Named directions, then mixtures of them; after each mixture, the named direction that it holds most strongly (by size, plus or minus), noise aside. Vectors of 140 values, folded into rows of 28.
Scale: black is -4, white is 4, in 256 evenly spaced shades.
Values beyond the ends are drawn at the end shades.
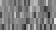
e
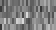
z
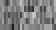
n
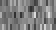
e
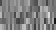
e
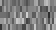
z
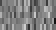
e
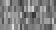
n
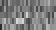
z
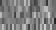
e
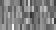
n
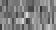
z
